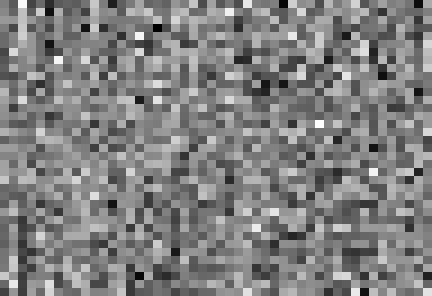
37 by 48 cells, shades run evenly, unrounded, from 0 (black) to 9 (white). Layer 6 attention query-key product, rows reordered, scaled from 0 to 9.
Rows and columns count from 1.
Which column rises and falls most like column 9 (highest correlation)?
47
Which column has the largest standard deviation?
3
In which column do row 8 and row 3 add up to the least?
27
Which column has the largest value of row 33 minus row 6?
21
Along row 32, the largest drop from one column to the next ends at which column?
20
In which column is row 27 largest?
31
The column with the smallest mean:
13
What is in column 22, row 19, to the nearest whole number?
2
